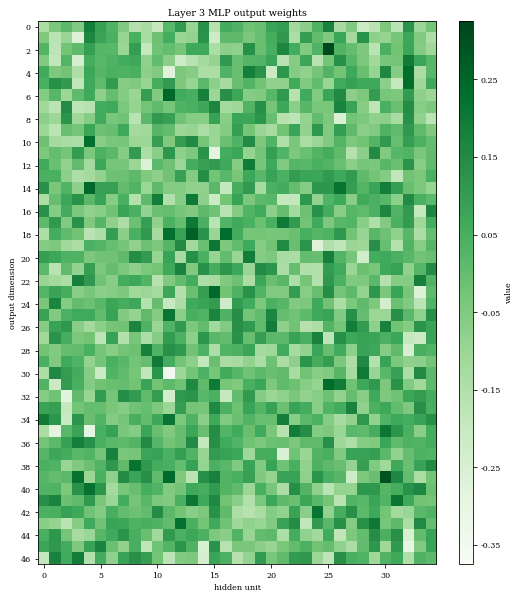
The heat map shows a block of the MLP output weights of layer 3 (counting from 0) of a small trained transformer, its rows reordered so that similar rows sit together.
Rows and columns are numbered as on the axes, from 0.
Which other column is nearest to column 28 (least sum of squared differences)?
10
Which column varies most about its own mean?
15
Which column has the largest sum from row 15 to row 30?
34
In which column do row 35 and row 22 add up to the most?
3
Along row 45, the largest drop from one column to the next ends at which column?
32
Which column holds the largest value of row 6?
11
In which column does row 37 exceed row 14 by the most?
16
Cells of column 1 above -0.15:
39
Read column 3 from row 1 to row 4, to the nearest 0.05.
-0.25 0 -0.25 -0.15
